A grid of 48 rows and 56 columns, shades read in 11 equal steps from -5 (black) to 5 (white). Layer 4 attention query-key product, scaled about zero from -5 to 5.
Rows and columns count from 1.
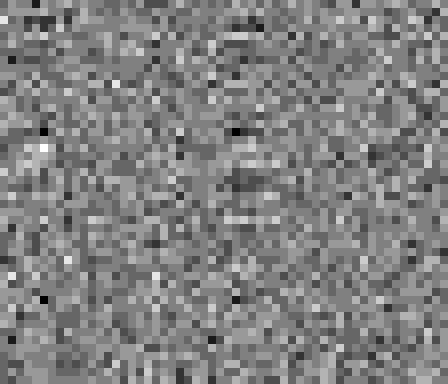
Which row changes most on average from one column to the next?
11
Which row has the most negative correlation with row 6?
43
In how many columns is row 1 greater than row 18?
18
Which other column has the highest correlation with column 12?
15
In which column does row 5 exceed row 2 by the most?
54
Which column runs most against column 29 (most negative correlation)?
37
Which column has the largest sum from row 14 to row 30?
7
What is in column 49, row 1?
1
